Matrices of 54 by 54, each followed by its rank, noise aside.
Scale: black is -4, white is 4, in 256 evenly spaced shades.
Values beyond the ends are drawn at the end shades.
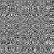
five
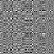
three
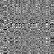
five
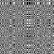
two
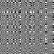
two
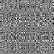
five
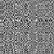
four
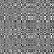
two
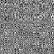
five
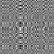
two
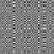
one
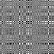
one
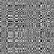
two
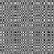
one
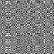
three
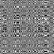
three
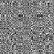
five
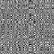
four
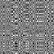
three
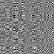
three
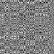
five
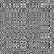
three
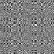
two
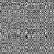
four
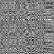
three
